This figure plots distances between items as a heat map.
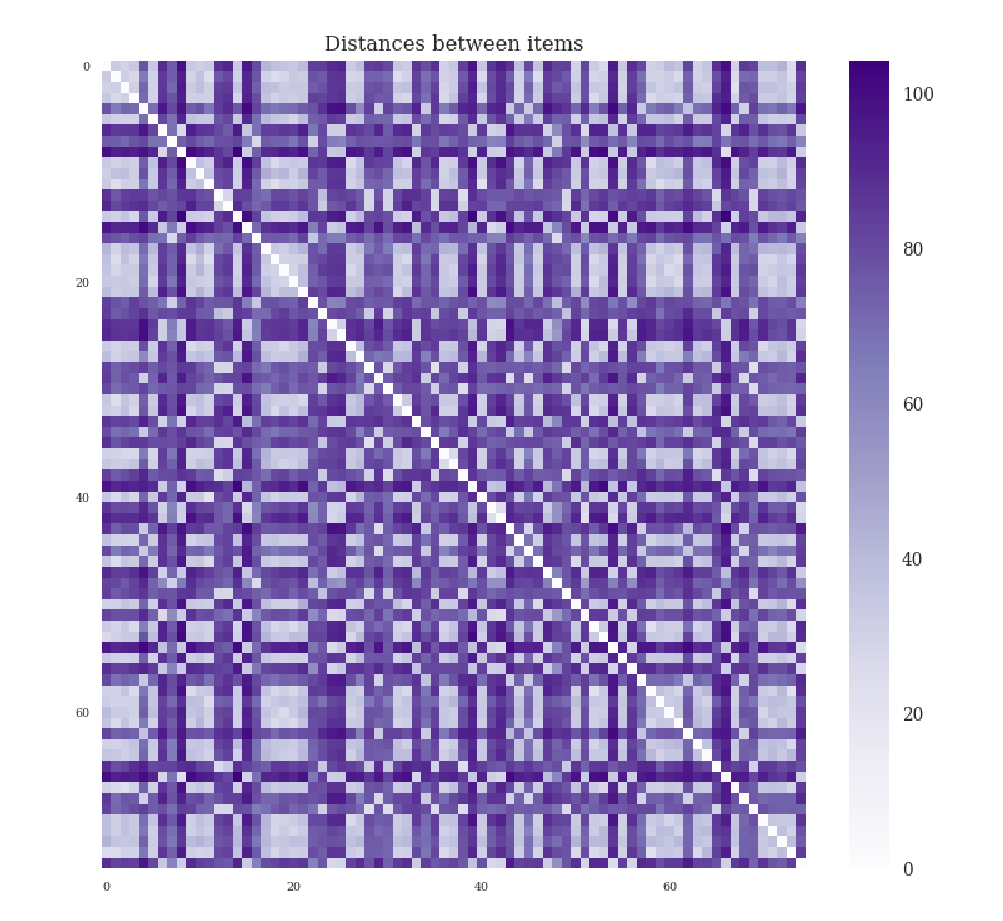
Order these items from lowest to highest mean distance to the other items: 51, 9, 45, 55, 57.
55, 9, 51, 45, 57
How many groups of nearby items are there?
5
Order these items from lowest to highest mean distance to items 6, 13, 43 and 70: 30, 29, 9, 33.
30, 29, 33, 9
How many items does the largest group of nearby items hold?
38
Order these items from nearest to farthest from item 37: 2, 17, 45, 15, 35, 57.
2, 17, 45, 57, 35, 15
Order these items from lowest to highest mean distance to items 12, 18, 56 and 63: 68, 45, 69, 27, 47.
27, 69, 47, 45, 68
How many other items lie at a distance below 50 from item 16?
3
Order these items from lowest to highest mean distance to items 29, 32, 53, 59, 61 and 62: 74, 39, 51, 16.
16, 51, 74, 39
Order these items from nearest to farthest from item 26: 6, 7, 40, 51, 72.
40, 72, 7, 51, 6
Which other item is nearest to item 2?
67
